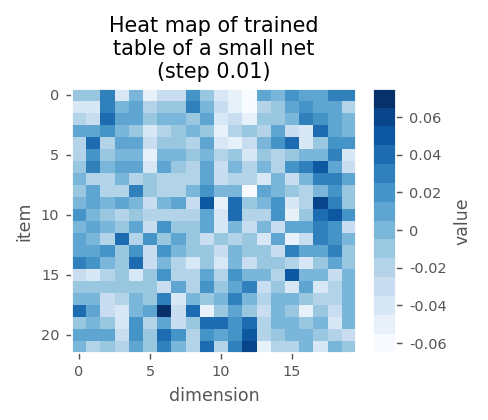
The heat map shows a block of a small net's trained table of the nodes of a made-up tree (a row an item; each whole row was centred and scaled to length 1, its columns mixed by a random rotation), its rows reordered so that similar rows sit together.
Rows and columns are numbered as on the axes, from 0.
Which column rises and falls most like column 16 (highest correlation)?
2
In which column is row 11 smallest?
10
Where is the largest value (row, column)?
18, 6
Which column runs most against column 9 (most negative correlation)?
8
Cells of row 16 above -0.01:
6
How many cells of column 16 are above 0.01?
3
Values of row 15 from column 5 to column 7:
-0.01 0.02 -0.02
